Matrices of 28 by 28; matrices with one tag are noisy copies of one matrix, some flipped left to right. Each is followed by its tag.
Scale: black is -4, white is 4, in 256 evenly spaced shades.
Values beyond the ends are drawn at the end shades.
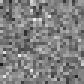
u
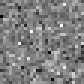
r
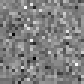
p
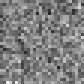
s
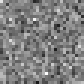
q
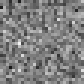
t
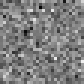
u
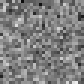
s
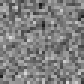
s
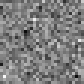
u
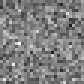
t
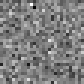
p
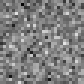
t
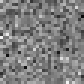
s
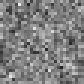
r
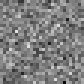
p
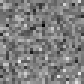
s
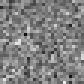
t
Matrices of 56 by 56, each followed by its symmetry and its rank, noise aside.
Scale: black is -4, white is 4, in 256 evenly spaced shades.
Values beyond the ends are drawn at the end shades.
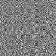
no symmetry, rank eight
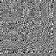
antisymmetric, rank eight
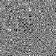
symmetric, rank eight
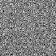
no symmetry, rank twelve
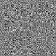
no symmetry, rank eight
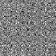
no symmetry, rank eight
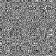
no symmetry, rank eight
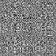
no symmetry, rank eight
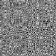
no symmetry, rank eight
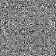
no symmetry, rank eight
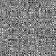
antisymmetric, rank eight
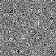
symmetric, rank eight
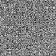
no symmetry, rank twelve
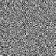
no symmetry, rank eight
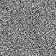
no symmetry, rank twelve
